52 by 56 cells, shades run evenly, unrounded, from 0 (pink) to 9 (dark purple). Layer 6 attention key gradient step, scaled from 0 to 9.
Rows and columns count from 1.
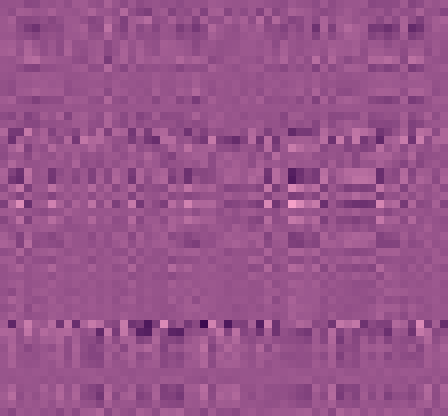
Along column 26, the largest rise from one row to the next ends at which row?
41
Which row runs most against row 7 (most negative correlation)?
15
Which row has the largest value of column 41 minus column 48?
26
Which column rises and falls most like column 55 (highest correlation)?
39
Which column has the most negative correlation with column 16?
19
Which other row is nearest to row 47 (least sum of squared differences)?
14
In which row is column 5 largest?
4
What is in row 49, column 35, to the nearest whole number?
5
